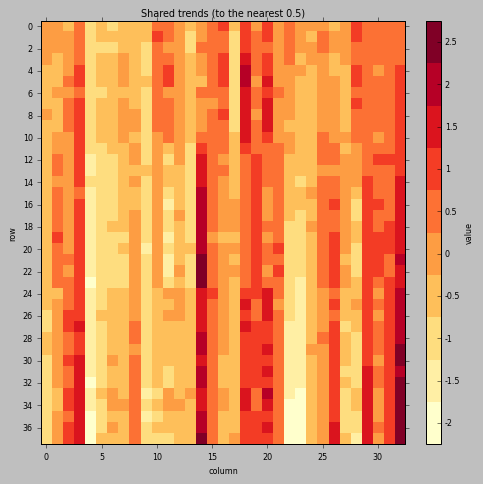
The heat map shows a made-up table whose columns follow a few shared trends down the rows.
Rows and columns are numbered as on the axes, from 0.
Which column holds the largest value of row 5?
18
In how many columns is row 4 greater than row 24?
10
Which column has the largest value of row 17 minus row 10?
14
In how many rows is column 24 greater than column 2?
1
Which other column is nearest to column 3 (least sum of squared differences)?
29
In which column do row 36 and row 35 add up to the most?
32
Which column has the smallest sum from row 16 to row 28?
4
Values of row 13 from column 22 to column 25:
-0.5 -0.5 -0.5 0
